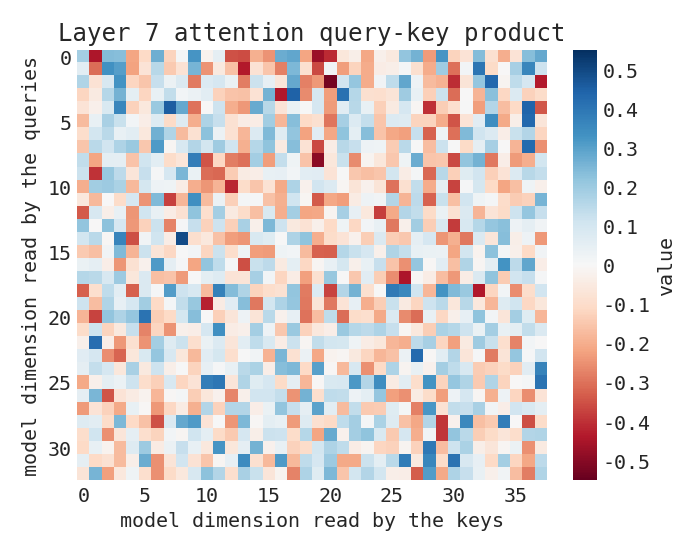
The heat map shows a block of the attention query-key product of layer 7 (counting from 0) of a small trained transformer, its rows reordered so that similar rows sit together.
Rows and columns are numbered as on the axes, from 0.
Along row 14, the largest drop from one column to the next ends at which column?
4
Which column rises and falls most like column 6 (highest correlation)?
27
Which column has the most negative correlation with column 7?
32
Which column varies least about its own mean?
31
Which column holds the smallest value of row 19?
10
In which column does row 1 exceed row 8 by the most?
36
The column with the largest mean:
17
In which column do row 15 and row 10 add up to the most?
3
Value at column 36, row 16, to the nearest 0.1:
0.3
